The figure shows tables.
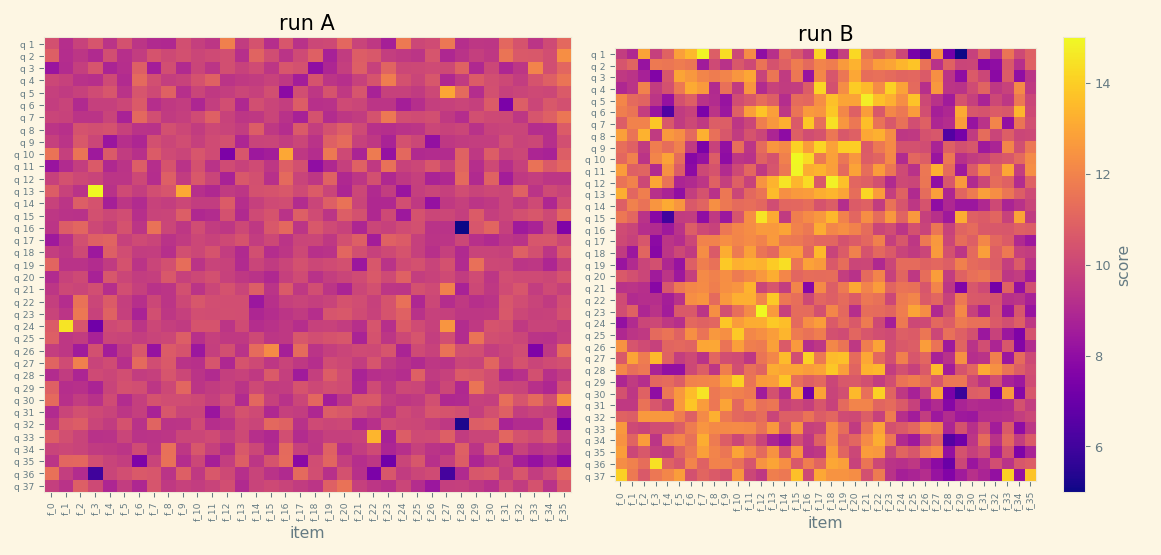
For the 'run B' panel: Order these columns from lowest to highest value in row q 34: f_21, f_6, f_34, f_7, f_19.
f_34, f_19, f_6, f_21, f_7
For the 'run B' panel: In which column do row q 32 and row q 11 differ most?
f_27
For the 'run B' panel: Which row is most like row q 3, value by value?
q 21
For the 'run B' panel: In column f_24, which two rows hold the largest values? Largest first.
q 2, q 4
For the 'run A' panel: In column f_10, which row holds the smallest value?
q 26
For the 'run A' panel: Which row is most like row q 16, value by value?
q 32
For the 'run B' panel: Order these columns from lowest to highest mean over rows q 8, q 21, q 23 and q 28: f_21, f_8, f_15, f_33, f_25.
f_33, f_25, f_8, f_15, f_21
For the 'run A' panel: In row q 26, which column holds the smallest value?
f_33
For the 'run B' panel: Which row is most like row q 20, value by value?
q 17
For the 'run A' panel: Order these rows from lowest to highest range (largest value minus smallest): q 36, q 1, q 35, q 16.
q 1, q 35, q 36, q 16
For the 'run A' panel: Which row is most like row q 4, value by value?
q 7
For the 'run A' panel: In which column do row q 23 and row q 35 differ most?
f_23
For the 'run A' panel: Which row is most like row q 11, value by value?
q 3
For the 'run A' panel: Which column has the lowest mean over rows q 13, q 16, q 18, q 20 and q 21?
f_28
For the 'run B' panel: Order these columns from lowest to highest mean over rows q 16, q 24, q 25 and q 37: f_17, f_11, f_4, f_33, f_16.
f_4, f_33, f_16, f_11, f_17
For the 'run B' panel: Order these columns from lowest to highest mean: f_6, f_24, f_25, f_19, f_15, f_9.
f_25, f_24, f_6, f_9, f_19, f_15
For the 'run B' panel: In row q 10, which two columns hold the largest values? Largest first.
f_15, f_16
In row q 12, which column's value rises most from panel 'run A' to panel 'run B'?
f_18
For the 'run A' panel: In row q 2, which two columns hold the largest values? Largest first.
f_35, f_31
